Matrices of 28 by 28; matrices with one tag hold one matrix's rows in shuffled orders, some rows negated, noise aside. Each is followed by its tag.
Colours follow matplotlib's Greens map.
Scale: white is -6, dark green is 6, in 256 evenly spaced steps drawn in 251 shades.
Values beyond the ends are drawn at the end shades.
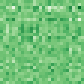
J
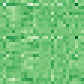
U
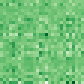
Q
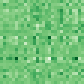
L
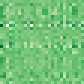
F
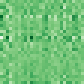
F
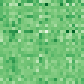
Q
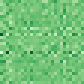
F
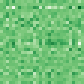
J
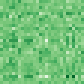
Q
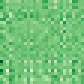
F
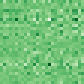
L
